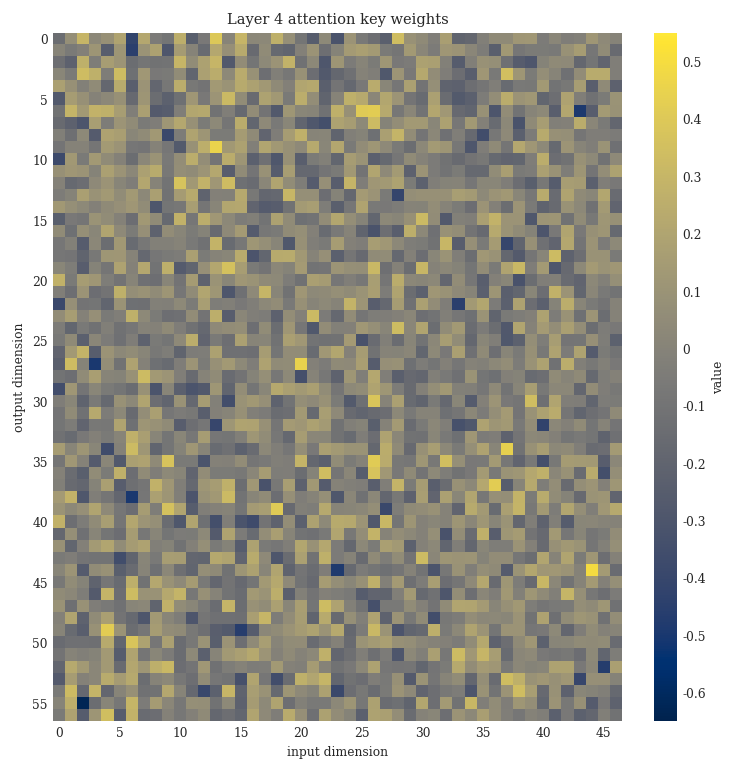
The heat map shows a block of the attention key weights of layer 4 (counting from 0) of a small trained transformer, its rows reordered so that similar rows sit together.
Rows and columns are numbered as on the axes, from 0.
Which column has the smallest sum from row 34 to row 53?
15
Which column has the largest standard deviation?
26
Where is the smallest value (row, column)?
55, 2
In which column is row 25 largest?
11
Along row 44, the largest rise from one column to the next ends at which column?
44
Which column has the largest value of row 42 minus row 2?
22
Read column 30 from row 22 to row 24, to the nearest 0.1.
0.2 -0.1 0.2
